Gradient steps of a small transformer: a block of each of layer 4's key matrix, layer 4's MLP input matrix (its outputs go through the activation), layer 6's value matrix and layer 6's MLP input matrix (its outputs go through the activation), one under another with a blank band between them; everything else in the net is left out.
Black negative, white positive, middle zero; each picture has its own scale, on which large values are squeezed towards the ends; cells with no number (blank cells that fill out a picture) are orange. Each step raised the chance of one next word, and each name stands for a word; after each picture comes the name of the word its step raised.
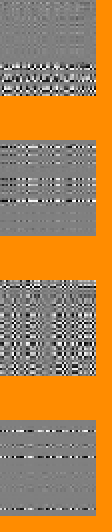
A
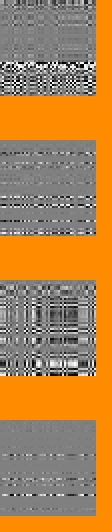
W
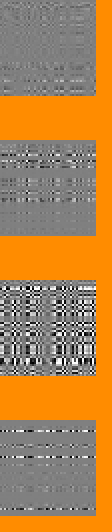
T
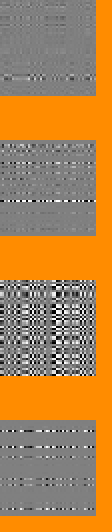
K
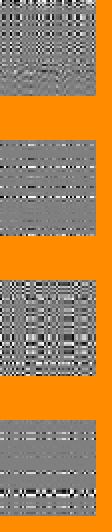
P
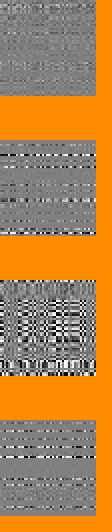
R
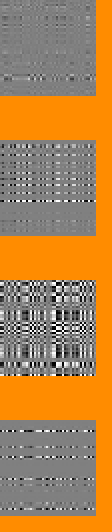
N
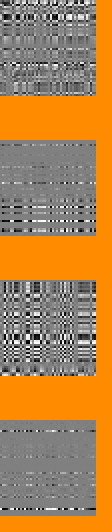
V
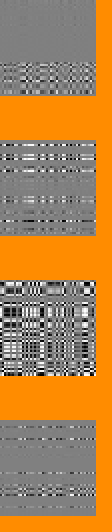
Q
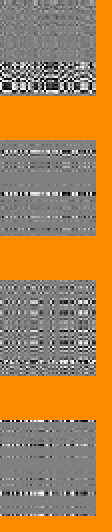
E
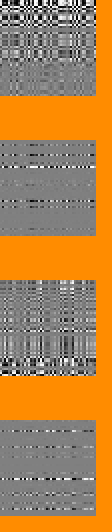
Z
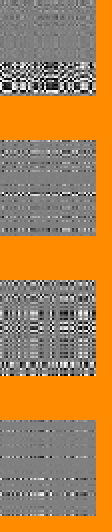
N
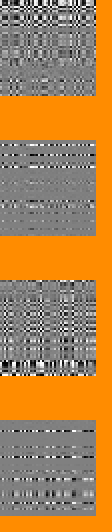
R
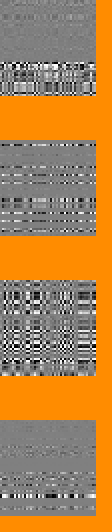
E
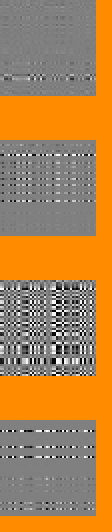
T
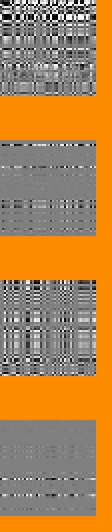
Z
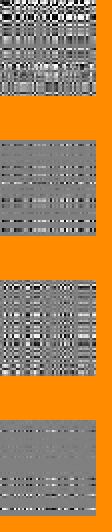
A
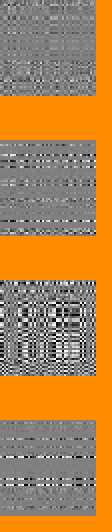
Q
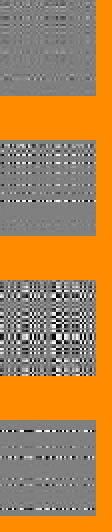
V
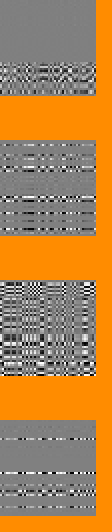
P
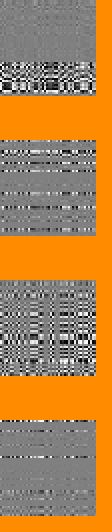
V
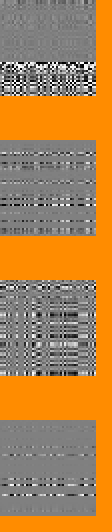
A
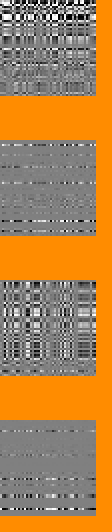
Q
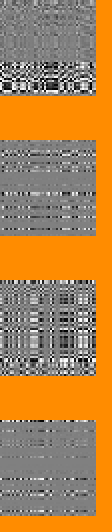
Z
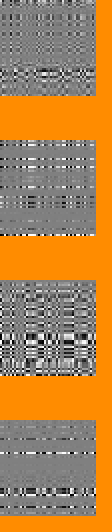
V
